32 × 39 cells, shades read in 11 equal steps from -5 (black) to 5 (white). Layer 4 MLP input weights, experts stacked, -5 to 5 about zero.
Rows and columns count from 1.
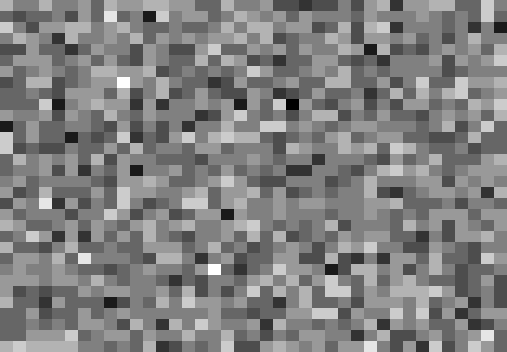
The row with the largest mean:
32
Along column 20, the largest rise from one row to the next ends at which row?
7
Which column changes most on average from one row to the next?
22
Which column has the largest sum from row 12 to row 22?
10
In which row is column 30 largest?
3
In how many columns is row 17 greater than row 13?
19
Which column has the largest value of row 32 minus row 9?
29
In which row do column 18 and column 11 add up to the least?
20
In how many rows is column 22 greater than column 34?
11
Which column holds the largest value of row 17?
18
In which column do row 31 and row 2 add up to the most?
38
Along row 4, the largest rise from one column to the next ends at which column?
6
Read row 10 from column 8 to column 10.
2 1 1
